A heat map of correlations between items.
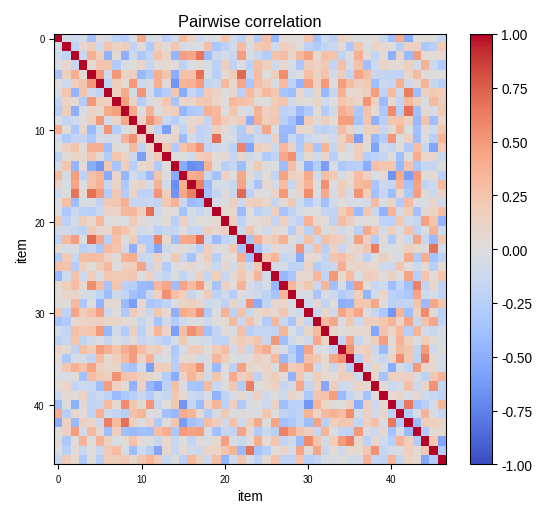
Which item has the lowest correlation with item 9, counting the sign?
29
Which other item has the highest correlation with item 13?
28
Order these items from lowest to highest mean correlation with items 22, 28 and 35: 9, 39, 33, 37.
37, 39, 9, 33
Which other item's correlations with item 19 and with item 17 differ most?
22
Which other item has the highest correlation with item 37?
7
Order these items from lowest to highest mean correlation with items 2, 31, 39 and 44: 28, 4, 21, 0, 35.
0, 28, 21, 4, 35
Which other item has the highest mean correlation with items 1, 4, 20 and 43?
27
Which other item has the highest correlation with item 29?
23
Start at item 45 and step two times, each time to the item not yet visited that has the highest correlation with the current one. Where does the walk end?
38
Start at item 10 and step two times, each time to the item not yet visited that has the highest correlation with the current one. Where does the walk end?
42
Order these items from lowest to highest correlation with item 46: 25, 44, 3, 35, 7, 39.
44, 3, 39, 35, 25, 7
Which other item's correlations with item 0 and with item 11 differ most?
40
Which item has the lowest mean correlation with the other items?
14
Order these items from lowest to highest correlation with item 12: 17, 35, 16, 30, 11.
35, 11, 30, 16, 17
